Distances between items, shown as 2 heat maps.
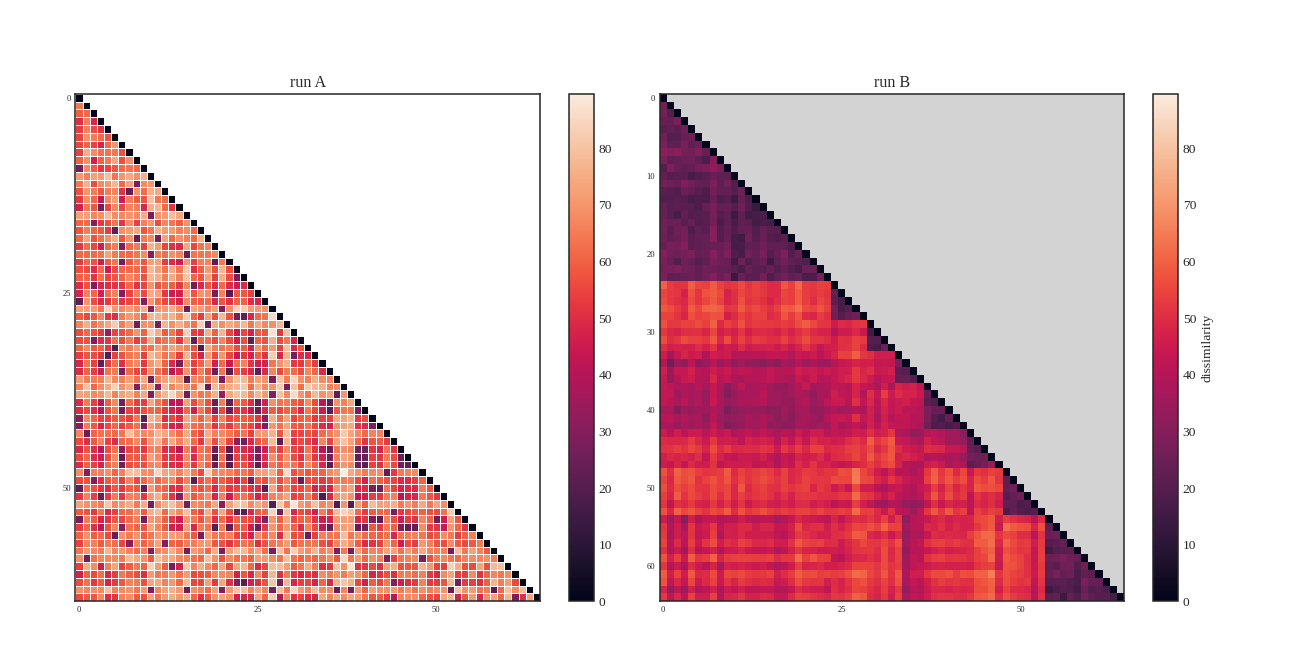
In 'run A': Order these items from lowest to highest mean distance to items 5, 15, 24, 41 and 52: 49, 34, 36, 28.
36, 49, 34, 28
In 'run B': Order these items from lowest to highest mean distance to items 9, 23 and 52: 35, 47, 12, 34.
12, 34, 35, 47
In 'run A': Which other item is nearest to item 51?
34
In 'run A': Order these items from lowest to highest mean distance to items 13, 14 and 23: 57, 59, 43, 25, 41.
25, 41, 57, 43, 59
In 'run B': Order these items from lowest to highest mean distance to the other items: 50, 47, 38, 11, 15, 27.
15, 11, 38, 47, 50, 27
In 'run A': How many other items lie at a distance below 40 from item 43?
3
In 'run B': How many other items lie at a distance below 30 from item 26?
4
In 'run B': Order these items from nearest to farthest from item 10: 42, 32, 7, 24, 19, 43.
19, 7, 42, 43, 32, 24
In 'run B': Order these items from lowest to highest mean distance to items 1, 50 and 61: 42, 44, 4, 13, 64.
64, 13, 4, 42, 44
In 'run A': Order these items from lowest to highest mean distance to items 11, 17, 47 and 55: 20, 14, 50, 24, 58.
24, 50, 14, 20, 58
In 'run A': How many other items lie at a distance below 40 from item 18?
4
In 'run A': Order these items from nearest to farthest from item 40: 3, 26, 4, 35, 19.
35, 19, 3, 26, 4
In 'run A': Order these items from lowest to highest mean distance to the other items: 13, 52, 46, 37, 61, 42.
46, 42, 61, 13, 52, 37
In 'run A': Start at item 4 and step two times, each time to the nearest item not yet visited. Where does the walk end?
30
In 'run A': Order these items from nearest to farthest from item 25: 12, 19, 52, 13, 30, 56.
19, 13, 12, 30, 56, 52
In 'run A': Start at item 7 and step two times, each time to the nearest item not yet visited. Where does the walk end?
57
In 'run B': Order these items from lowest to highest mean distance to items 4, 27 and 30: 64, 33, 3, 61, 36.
3, 36, 33, 64, 61
